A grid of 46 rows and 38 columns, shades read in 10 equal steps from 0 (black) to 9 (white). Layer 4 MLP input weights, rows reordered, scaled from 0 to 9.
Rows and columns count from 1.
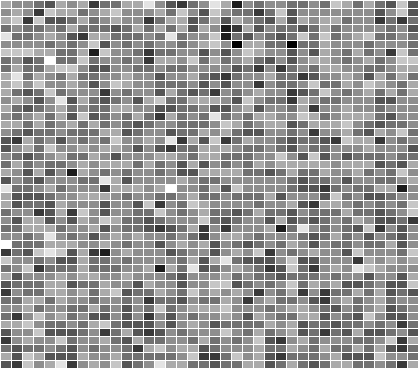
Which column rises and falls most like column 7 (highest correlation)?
25
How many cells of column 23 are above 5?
8
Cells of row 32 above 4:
25
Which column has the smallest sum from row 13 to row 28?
35
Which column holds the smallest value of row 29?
26
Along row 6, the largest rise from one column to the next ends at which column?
23
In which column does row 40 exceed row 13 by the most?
4
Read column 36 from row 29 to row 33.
5 4 6 5 6
